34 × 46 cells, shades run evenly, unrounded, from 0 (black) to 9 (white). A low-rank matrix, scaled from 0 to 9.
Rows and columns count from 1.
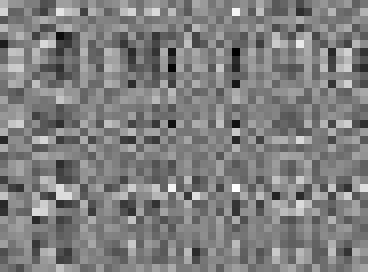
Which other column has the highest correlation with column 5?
21
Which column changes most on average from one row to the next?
30
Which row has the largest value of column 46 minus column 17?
27
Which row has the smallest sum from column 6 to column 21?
5
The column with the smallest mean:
8
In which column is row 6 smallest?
1
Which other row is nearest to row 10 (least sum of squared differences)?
22
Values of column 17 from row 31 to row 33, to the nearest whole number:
7 6 5
